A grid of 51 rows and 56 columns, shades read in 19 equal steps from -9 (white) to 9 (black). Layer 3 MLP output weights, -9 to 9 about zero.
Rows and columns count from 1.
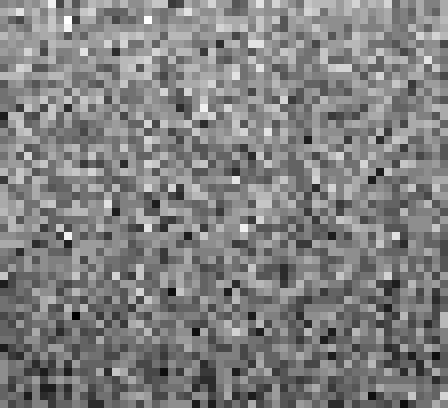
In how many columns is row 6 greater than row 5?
27
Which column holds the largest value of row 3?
10
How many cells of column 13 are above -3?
39
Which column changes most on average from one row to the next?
9
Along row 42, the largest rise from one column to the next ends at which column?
25
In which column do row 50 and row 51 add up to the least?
56
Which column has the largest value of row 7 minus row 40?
51
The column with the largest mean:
50
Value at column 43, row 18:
-2
